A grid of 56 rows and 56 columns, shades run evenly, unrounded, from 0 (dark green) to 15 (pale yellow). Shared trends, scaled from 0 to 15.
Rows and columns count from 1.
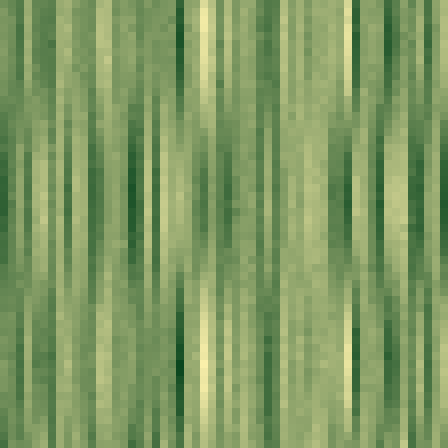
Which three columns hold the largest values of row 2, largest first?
26, 44, 27
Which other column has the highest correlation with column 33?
31
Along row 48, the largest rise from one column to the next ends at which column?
24
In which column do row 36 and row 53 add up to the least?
23
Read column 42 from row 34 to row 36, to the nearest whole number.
7 7 7
